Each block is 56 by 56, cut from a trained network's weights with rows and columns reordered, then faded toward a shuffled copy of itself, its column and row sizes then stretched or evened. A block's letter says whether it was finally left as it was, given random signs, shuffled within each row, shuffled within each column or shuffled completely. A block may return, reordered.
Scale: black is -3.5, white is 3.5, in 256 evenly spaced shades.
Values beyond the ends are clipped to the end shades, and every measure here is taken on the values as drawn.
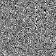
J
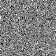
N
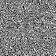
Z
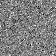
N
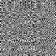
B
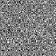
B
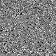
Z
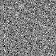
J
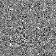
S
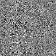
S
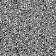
J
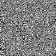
S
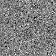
J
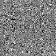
S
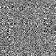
B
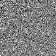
J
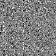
J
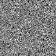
J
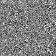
J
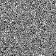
J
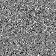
Z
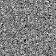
J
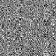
B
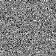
Z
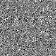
S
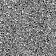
N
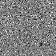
Z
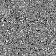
Z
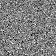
N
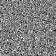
Z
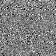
Z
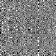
B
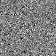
Z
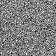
N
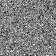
N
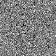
J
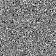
Z
